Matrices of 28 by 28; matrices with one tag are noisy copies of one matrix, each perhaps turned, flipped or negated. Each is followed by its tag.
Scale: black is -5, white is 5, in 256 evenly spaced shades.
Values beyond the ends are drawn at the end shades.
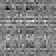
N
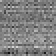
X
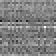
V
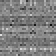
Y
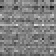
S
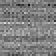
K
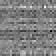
Y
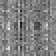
N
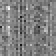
N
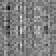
N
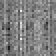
N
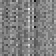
V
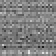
X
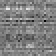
N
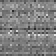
V
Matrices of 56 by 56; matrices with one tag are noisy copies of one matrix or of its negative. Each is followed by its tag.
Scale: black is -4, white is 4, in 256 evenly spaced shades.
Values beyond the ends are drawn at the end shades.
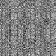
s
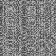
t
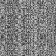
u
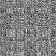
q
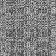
q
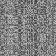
u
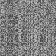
u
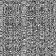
t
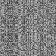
u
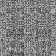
q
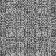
q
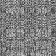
q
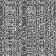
t
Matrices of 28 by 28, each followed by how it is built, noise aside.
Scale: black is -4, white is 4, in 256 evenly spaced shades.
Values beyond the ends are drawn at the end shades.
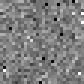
sparse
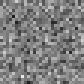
repeating columns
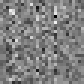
uneven columns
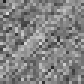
Hankel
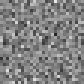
repeating columns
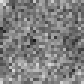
smooth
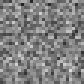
repeating columns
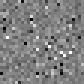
sparse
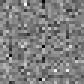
uneven columns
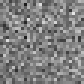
noise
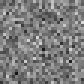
noise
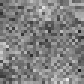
smooth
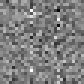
uneven columns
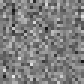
uneven columns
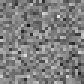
noise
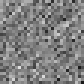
Hankel
